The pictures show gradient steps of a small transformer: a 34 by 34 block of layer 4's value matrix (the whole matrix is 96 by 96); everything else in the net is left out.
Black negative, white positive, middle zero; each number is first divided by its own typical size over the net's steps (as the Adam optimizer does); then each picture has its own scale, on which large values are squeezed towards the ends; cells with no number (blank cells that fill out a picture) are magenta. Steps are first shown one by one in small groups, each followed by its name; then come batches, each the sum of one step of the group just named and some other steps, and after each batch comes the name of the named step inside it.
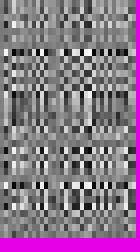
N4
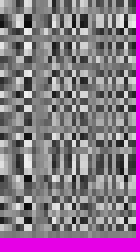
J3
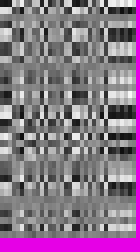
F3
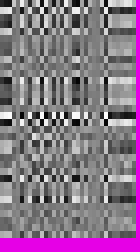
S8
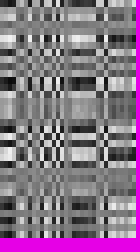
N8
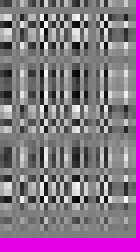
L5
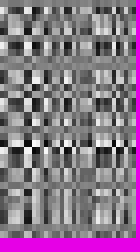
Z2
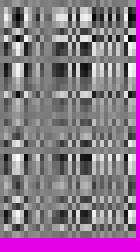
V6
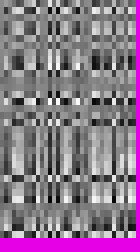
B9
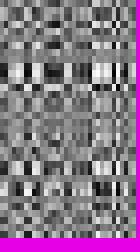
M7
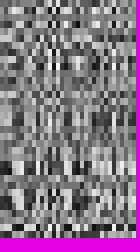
B9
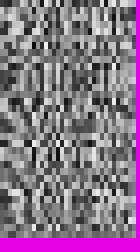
Z2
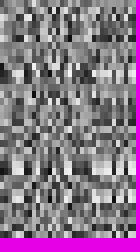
B9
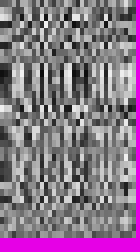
L5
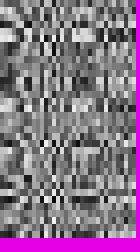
J3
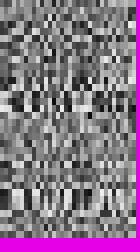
N4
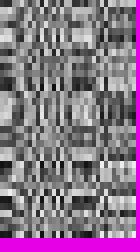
N8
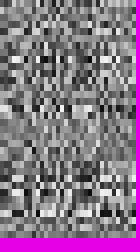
Z2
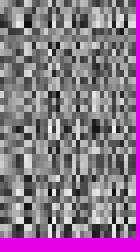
J3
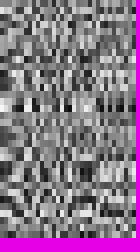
Z2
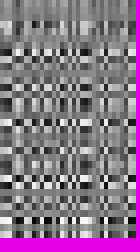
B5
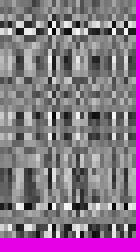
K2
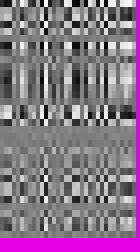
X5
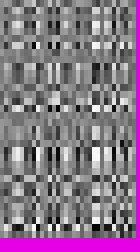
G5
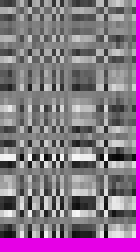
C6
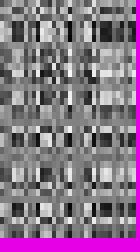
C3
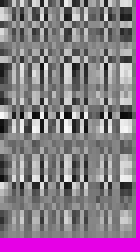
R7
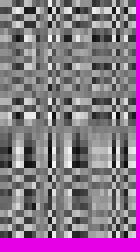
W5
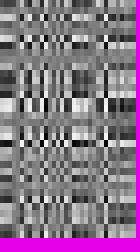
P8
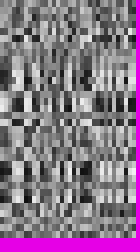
C3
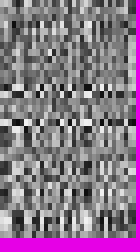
B5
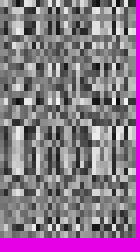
G5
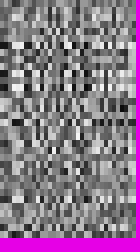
P8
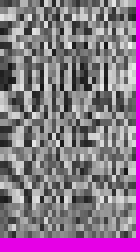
X5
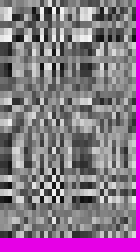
W5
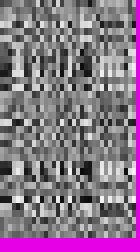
B5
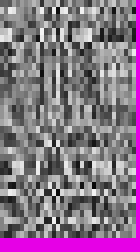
C3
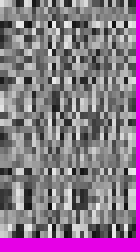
K2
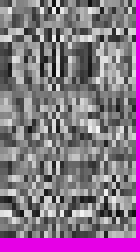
C6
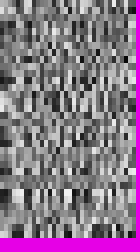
C3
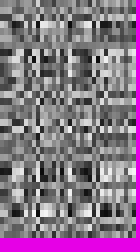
C3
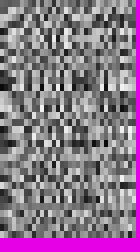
P8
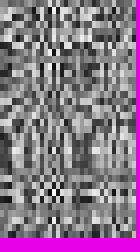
W5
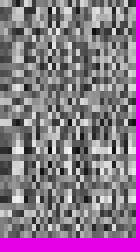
W5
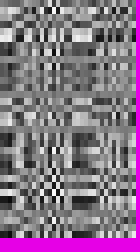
W5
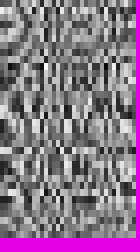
R7
